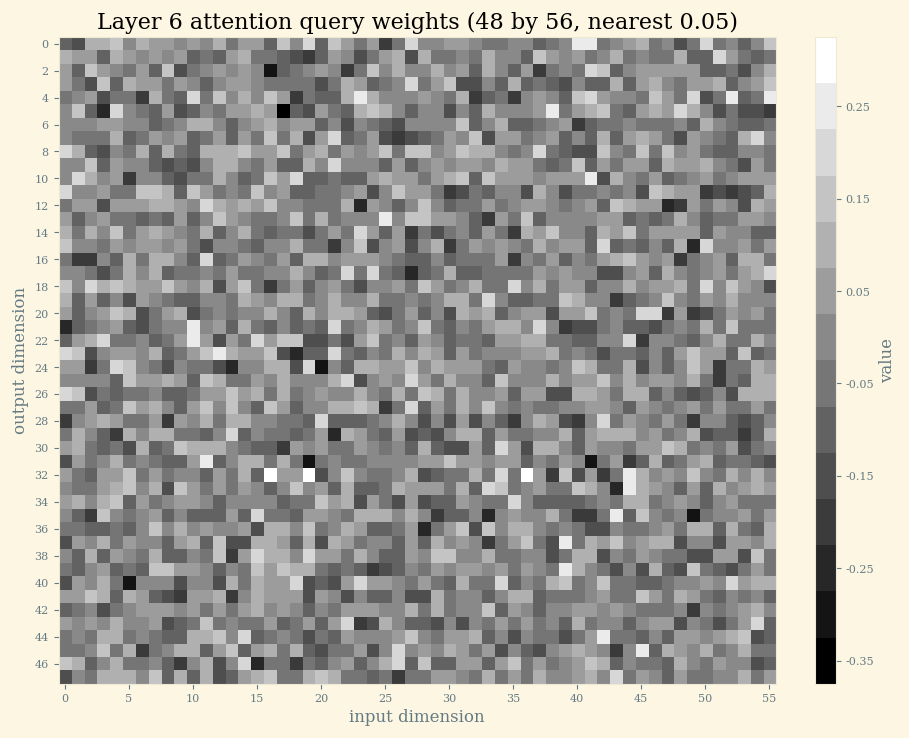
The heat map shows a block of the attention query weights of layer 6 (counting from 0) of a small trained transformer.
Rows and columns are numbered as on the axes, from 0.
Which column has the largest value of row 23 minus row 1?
12
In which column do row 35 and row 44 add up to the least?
33
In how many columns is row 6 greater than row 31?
22
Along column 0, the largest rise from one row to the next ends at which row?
23
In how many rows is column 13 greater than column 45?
21
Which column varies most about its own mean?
19
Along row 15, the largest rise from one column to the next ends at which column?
50
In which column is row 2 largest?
41
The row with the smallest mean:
28
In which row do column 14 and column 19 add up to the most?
32
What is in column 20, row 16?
0.1
